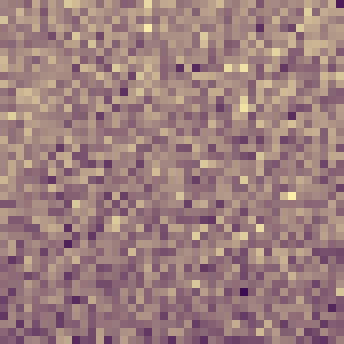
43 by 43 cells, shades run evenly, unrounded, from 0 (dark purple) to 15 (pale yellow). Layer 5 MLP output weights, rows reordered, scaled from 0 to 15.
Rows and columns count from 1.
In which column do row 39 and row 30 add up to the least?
12
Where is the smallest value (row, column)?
37, 31
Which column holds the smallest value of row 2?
6
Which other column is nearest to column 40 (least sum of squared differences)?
21
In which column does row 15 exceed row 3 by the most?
2
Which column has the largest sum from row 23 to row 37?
36
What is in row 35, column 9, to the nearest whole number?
3
